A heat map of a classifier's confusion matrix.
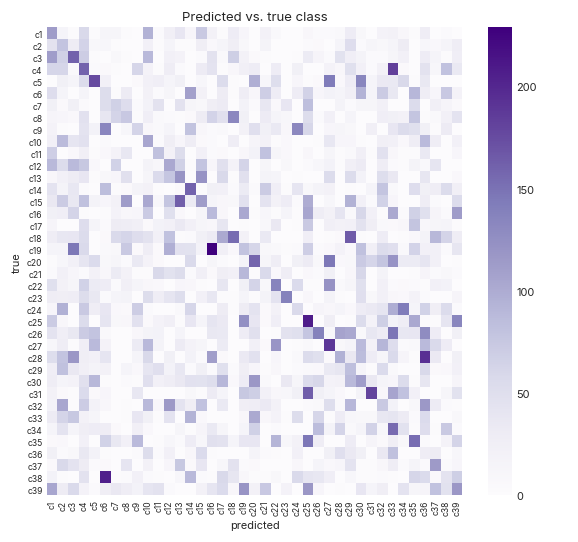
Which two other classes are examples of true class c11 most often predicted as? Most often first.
c21, c1
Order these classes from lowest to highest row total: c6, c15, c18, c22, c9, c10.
c10, c22, c9, c6, c18, c15
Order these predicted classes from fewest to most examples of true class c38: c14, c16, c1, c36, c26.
c16, c1, c26, c36, c14
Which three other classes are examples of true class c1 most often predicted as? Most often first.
c10, c15, c4
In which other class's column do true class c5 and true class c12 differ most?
c27
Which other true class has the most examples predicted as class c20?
c30
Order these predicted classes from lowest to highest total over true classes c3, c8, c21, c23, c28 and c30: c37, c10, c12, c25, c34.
c37, c34, c12, c25, c10
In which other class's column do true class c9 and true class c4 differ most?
c33
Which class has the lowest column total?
c23
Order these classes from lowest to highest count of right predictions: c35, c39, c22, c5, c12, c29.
c29, c12, c39, c22, c35, c5
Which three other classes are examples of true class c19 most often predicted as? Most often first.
c16, c3, c12
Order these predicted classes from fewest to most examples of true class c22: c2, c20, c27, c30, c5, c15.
c15, c2, c5, c30, c20, c27
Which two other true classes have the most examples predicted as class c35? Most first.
c25, c6
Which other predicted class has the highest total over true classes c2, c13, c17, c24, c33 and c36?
c4
